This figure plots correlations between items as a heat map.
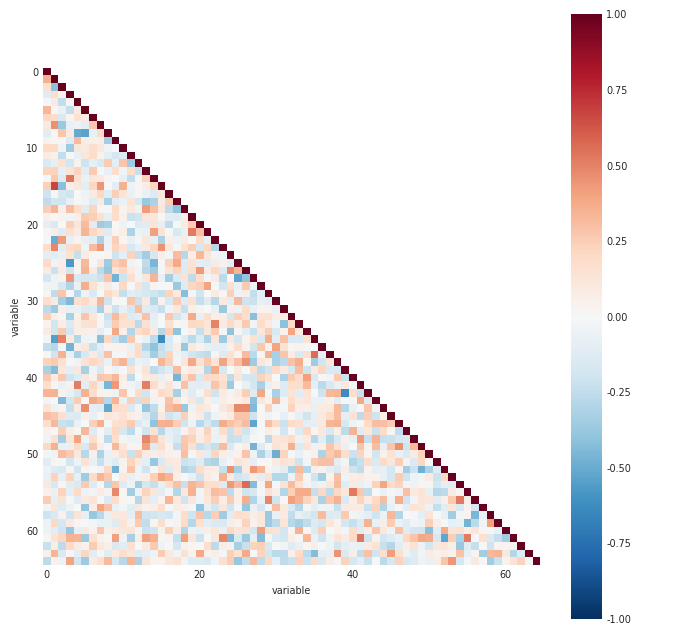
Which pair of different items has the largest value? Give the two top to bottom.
1, 15
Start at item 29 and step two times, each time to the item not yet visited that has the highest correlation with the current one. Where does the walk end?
54
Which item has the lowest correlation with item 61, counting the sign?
52
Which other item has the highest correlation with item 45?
63
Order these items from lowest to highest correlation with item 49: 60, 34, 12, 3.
60, 3, 12, 34
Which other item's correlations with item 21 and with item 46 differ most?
14
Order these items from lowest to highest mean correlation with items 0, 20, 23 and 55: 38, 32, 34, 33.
34, 32, 33, 38
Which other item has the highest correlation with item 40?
55
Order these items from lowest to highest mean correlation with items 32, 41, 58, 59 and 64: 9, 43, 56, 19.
19, 56, 43, 9
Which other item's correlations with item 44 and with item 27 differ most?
25
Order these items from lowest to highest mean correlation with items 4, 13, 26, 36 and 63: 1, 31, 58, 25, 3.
3, 31, 1, 25, 58
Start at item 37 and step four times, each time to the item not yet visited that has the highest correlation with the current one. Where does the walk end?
33
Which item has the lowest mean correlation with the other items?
27
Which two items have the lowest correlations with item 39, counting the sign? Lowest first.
42, 1
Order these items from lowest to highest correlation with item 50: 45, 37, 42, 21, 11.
11, 21, 42, 45, 37
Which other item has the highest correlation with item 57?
7
